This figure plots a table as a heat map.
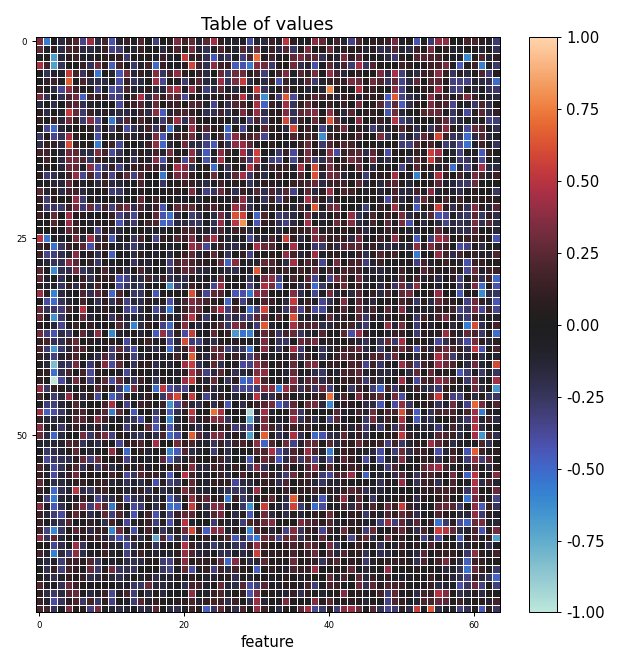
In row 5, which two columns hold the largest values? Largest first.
4, 28
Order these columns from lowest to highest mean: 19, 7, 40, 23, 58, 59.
59, 58, 23, 7, 19, 40
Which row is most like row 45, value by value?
6
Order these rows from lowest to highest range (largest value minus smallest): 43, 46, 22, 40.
40, 22, 46, 43
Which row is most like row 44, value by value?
63
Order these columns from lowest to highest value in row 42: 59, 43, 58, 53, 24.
58, 59, 24, 53, 43
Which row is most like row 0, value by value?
25
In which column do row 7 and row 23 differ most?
34
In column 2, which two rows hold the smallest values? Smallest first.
43, 41
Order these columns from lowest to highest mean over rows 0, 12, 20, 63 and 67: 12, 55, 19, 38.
12, 19, 55, 38
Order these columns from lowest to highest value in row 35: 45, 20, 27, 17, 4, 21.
45, 27, 4, 17, 20, 21
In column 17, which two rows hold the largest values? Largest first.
44, 37
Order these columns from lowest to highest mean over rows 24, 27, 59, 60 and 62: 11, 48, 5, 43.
43, 11, 48, 5
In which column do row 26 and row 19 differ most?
35
